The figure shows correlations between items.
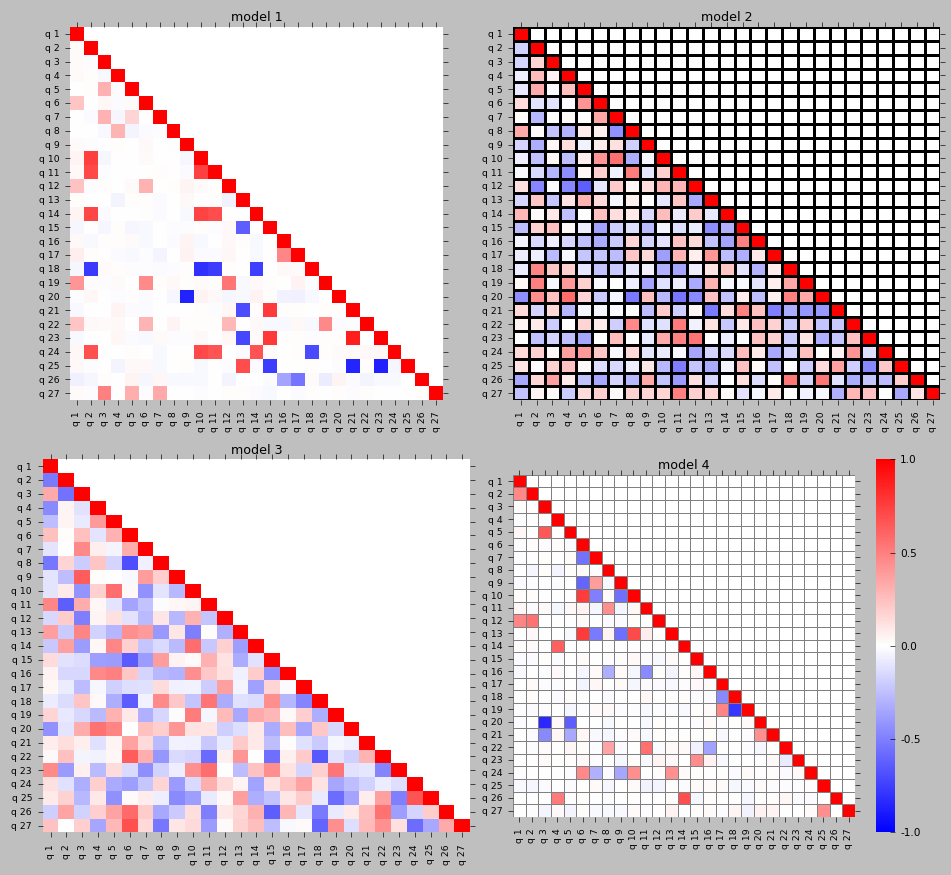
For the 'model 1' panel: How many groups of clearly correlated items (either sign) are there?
7
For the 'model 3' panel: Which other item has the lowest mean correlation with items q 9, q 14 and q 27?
q 24
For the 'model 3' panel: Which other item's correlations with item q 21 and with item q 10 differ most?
q 13
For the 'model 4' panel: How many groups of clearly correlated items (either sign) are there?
8
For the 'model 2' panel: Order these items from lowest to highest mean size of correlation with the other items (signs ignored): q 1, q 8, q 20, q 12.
q 1, q 8, q 12, q 20
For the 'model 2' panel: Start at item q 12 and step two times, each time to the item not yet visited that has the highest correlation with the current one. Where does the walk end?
q 11
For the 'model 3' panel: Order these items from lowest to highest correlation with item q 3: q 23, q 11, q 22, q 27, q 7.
q 22, q 23, q 27, q 11, q 7
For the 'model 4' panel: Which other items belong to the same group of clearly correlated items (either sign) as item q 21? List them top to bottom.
q 3, q 5, q 20
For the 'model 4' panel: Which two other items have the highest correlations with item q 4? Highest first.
q 14, q 26
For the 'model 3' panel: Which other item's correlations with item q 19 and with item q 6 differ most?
q 15
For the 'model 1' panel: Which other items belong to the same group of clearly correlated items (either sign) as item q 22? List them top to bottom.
q 1, q 6, q 12, q 19
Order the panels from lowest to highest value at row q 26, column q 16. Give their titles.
model 1, model 2, model 4, model 3
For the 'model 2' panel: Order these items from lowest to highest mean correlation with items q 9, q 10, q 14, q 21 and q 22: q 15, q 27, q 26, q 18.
q 18, q 26, q 15, q 27
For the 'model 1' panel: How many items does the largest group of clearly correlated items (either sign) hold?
6
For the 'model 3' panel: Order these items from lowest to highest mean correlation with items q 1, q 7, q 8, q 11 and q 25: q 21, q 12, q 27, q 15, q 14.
q 14, q 27, q 12, q 21, q 15
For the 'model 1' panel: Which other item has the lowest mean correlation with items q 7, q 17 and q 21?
q 25
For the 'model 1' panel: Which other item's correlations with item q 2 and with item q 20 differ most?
q 9
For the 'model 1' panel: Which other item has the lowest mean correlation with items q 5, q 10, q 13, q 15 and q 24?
q 18
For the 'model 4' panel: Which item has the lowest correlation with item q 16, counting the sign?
q 11
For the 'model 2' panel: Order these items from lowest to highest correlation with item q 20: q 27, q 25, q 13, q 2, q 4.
q 27, q 25, q 13, q 2, q 4
